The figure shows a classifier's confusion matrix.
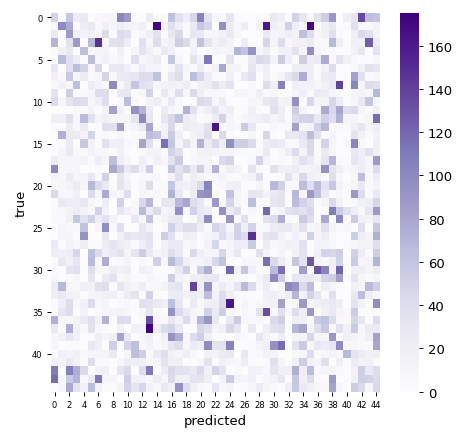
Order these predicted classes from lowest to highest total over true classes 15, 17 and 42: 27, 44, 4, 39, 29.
39, 29, 27, 4, 44
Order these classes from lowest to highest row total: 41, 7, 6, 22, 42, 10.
41, 6, 10, 7, 22, 42
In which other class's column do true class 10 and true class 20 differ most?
33
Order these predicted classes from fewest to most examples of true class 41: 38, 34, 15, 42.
38, 42, 15, 34
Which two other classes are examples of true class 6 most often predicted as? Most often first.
23, 3
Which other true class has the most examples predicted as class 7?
25
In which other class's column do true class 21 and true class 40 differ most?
20
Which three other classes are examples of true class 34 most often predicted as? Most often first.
24, 44, 31
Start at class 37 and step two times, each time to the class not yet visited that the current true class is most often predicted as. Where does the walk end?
22
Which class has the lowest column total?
40
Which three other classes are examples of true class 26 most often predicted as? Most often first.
27, 4, 44
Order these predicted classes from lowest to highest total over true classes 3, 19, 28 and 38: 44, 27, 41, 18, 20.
27, 18, 41, 20, 44
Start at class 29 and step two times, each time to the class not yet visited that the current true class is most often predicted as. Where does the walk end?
16
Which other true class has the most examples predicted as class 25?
4
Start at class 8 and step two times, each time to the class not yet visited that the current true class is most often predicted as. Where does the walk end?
31
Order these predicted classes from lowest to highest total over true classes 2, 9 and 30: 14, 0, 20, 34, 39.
14, 0, 20, 39, 34
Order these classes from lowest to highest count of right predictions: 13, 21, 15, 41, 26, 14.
41, 26, 14, 13, 21, 15
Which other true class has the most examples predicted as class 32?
1
